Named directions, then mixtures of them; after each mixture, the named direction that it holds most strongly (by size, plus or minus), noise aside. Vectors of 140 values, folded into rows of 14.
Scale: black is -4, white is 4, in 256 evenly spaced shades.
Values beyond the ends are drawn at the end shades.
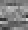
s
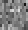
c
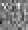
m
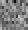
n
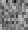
n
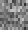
c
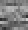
s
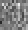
m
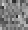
n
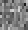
c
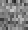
n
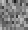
n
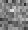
c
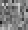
m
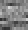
s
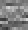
s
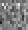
m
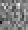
m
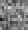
s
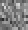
m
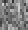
c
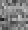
s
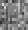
m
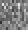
m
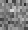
c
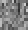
c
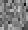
c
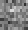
c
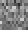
m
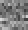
s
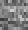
s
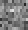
c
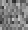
n
